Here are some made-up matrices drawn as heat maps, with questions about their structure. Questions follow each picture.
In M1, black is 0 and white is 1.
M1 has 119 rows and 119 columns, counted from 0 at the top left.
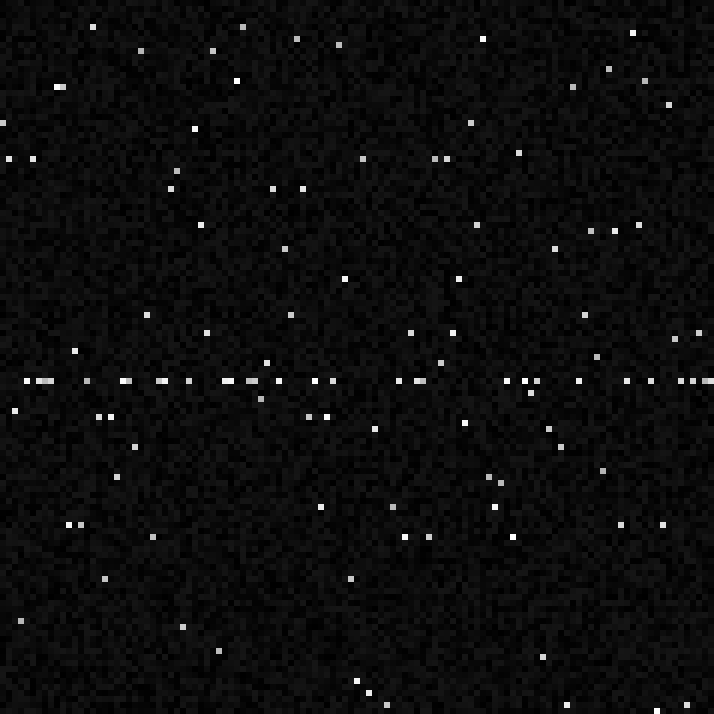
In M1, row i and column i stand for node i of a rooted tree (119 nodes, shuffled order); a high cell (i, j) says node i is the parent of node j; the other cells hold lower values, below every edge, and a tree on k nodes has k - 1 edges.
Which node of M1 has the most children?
63
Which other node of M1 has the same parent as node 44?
73
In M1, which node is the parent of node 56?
7
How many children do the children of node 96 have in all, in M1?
2
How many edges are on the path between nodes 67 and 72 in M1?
4
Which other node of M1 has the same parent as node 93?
22
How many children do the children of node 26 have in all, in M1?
5
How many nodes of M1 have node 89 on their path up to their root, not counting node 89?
7
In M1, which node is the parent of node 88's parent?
84
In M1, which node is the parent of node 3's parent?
87
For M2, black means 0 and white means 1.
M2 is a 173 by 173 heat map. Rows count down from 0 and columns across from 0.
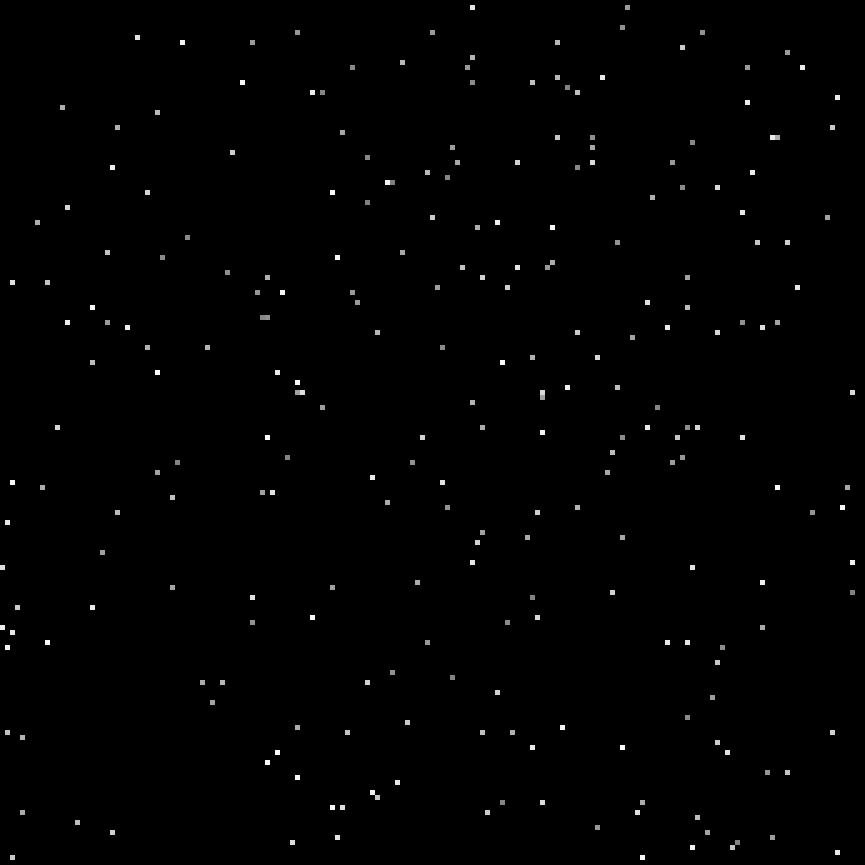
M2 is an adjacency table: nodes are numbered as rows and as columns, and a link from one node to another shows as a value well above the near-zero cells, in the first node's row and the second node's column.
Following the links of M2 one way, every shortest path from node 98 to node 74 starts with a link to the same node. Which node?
node 54
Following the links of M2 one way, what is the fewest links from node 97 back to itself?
5
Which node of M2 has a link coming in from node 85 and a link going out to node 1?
node 129
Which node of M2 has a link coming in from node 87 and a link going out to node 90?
node 135
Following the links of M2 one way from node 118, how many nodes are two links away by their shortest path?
1
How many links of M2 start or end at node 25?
3
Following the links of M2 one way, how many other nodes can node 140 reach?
4
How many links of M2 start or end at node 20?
2
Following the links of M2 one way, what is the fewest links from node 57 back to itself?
7
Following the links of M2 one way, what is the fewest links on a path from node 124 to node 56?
4
